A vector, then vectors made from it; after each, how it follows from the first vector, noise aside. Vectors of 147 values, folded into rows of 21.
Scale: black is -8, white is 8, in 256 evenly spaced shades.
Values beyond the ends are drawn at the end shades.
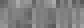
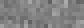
reversed, negated, partly zeroed.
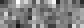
scaled up.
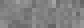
shrunk.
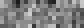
negated, scaled up.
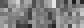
scaled up.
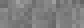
shrunk.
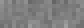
reversed, shrunk.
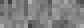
reversed, negated.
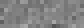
wrapped around, partly zeroed.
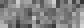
scaled up.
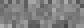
reversed, negated.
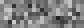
wrapped around, negated, scaled up.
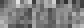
scaled up.
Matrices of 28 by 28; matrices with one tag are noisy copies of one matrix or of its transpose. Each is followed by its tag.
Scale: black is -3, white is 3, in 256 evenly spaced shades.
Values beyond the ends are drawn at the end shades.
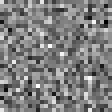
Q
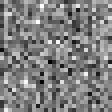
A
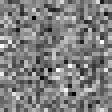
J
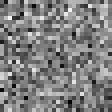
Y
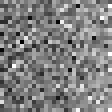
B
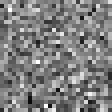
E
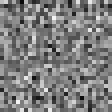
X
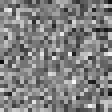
E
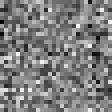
X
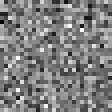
Q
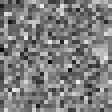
A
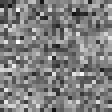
Y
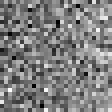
B
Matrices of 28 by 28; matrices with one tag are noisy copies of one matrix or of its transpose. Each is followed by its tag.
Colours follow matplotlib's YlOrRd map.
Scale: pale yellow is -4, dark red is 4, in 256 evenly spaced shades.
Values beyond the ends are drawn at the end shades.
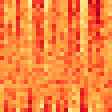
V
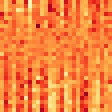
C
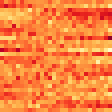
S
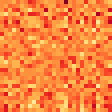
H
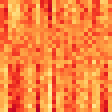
S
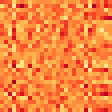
H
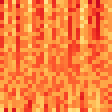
V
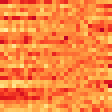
V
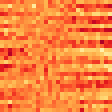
C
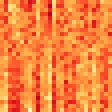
S
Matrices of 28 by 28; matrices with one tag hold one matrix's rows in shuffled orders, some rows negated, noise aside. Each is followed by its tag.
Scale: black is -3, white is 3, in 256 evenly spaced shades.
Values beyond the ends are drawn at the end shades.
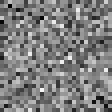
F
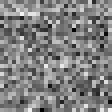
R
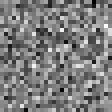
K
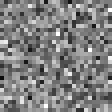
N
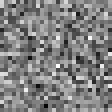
N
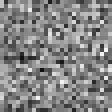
R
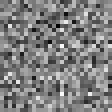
K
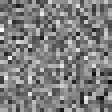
F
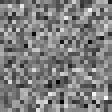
K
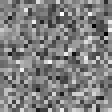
K
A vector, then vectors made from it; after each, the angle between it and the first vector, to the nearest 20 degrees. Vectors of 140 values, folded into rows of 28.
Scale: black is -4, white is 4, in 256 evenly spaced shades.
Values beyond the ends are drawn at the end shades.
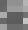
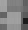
140 degrees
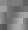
120 degrees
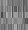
120 degrees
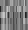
60 degrees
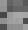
160 degrees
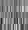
80 degrees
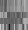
40 degrees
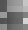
20 degrees
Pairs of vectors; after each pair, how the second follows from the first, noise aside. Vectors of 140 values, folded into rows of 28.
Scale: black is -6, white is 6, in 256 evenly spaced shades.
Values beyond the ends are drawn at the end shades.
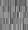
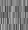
wrapped around.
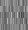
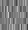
shuffled.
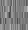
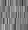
wrapped around.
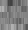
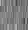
reversed, negated, partly zeroed.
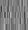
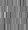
negated, partly zeroed.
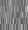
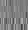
negated, partly zeroed.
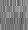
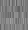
negated, shrunk.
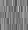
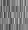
shuffled.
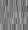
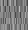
wrapped around.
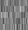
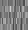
shuffled.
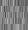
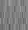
reversed, shrunk.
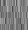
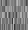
shuffled.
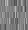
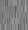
negated, shrunk.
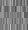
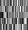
reversed, scaled up.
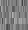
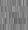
negated, shrunk.
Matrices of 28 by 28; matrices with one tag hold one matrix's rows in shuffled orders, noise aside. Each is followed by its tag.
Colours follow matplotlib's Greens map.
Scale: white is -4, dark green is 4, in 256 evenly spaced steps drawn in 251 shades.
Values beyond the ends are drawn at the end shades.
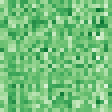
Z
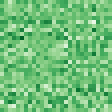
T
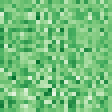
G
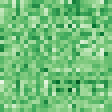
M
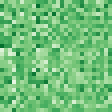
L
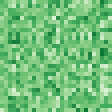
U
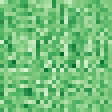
G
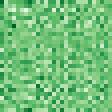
G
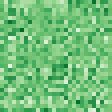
T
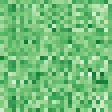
Z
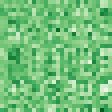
U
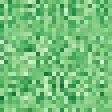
G
